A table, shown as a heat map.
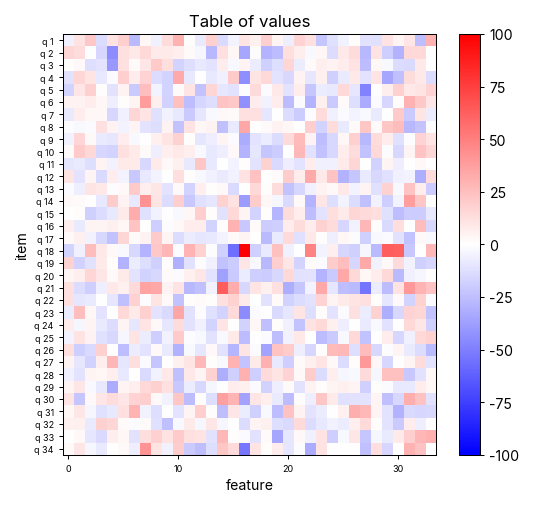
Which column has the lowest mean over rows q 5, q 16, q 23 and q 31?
16
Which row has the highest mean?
q 18
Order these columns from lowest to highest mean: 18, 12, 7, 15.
18, 12, 15, 7
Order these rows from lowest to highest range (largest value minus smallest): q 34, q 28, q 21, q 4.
q 28, q 4, q 34, q 21
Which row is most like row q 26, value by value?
q 19
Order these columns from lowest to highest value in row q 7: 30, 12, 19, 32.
12, 19, 32, 30
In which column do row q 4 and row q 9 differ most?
29
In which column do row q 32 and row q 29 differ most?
4
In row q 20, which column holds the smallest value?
14
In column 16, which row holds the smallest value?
q 34
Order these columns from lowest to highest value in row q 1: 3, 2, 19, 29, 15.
3, 15, 19, 29, 2
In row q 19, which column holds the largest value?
27
